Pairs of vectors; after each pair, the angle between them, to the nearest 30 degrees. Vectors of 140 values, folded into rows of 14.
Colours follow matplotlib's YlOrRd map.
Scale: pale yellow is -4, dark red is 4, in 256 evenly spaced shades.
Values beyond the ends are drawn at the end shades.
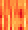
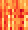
30 degrees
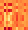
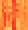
120 degrees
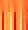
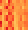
120 degrees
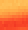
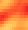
120 degrees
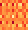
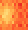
120 degrees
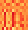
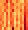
120 degrees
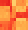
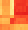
90 degrees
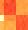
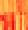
120 degrees
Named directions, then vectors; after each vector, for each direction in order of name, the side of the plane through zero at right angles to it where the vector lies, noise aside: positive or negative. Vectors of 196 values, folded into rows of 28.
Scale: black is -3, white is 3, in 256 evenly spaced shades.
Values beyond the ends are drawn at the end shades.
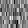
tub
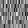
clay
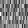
positive, positive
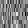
positive, negative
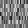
negative, negative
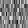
positive, positive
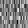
positive, positive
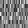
positive, positive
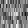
positive, negative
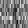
positive, positive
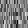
negative, positive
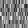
positive, positive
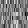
positive, negative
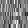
positive, negative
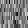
negative, positive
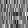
negative, positive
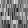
positive, negative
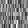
positive, negative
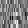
positive, negative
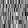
positive, negative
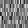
negative, negative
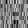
negative, positive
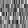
positive, positive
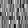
negative, negative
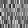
negative, negative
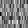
negative, negative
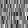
negative, positive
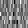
positive, positive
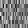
positive, positive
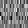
negative, negative
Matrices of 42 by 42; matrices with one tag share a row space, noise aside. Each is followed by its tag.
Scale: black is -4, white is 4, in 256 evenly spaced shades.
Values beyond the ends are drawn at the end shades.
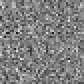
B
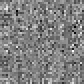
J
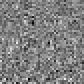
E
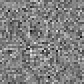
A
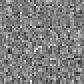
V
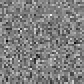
V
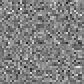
V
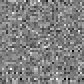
A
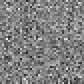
V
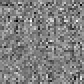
J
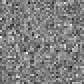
E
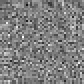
J
